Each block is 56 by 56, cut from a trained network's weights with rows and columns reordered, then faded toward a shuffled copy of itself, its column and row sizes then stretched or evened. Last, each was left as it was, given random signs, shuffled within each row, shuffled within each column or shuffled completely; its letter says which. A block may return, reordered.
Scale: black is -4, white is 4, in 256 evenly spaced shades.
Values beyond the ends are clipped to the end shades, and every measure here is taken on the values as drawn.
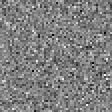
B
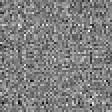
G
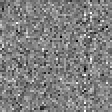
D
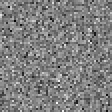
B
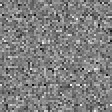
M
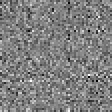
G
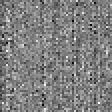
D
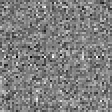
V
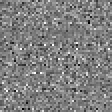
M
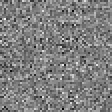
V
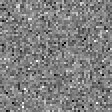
B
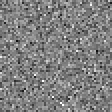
B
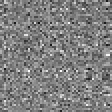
G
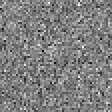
D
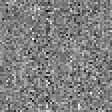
D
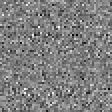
M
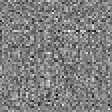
G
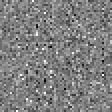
D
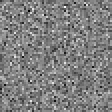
D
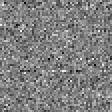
M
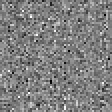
D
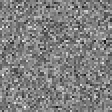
M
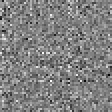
V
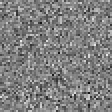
V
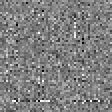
V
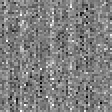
D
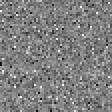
B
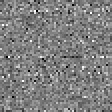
M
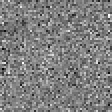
V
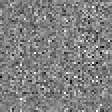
V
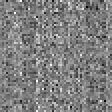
G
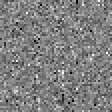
D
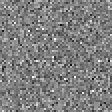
M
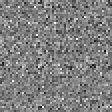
M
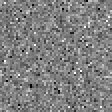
B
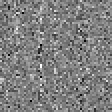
D
